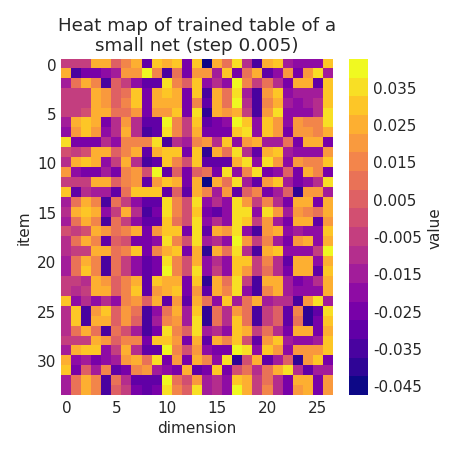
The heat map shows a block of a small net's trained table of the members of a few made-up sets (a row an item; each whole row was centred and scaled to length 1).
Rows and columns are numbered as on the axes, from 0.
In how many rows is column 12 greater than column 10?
4
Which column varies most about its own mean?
9
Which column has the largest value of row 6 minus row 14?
25
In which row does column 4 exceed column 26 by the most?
31
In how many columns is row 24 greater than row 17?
10
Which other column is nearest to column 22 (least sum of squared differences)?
8
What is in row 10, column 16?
-0.03
